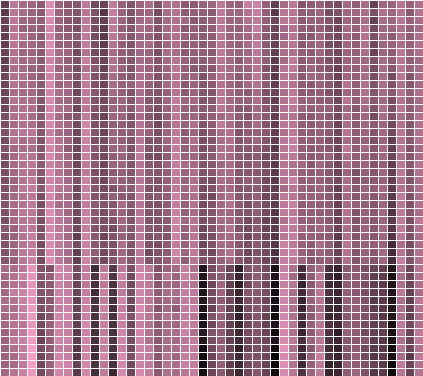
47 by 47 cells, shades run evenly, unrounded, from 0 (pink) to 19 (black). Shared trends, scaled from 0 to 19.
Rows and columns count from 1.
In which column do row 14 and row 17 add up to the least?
6
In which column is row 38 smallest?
4
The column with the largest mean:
31
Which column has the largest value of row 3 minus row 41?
12
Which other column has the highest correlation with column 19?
17
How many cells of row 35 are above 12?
9
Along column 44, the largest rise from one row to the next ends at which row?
34
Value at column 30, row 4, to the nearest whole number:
8
